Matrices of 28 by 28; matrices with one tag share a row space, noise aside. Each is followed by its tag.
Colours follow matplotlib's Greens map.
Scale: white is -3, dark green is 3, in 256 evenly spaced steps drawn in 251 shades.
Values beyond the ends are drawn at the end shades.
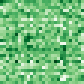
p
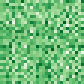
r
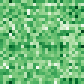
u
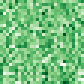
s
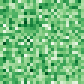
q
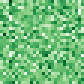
s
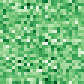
q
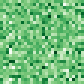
s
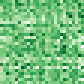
p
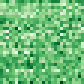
p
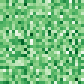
r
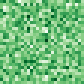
q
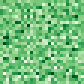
q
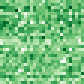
p
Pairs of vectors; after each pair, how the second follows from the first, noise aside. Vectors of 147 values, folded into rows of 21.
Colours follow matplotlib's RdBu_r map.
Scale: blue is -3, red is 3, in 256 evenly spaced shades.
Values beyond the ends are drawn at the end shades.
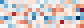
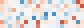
wrapped around, negated, partly zeroed.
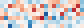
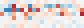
wrapped around, negated, partly zeroed.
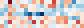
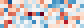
sign-scrambled.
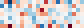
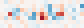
reversed, partly zeroed.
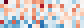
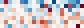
reversed.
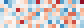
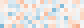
reversed, negated, shrunk.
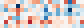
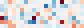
wrapped around, negated, partly zeroed.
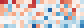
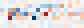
reversed, partly zeroed.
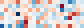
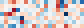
reversed.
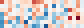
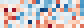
reversed.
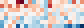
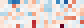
reversed, partly zeroed.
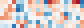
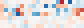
reversed, partly zeroed.
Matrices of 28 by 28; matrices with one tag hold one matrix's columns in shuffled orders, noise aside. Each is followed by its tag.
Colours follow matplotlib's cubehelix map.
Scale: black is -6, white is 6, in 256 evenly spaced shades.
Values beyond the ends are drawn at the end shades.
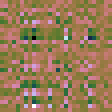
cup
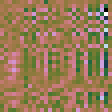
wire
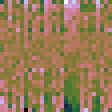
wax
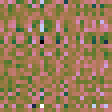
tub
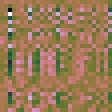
wire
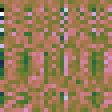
wire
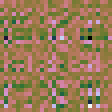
cup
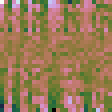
wax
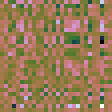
tub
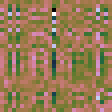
wire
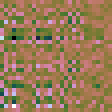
cup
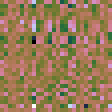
tub
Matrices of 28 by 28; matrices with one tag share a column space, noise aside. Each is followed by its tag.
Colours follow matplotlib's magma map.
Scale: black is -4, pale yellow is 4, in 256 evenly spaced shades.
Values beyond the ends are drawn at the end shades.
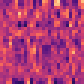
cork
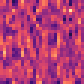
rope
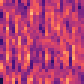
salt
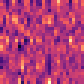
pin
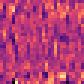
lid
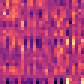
cork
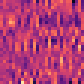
pin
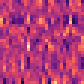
pin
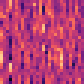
salt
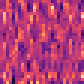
lid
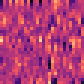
pin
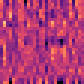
cork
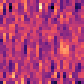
lid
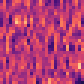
pin
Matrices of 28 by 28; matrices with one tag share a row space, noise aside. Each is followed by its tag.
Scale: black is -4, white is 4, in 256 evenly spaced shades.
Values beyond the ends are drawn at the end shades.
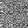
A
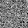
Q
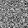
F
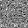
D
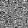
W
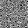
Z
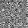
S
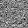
D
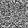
S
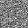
W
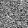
Z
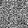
Z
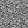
F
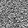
F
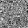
A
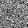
Q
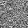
A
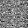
Q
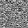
W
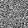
A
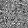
D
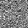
W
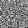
F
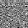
F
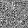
D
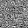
D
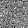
D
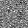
Z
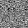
F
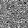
Z
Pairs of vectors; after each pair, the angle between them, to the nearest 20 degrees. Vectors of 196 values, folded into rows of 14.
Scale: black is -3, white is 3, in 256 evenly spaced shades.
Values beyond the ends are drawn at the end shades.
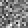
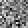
140 degrees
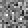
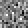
20 degrees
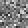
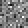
80 degrees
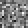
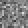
20 degrees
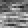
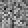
80 degrees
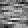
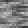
100 degrees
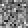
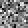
60 degrees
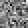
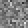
140 degrees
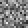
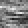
100 degrees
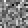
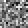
20 degrees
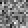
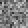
20 degrees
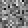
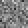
60 degrees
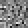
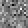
100 degrees
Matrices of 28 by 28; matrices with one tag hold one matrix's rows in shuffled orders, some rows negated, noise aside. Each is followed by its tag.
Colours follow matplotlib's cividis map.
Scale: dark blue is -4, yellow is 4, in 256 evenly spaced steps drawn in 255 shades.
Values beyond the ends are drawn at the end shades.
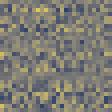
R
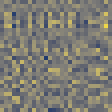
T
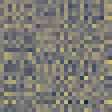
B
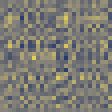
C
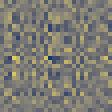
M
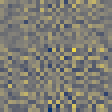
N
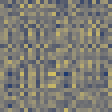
C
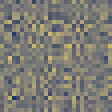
M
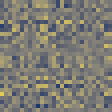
R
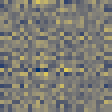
R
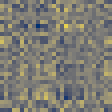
R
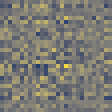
R
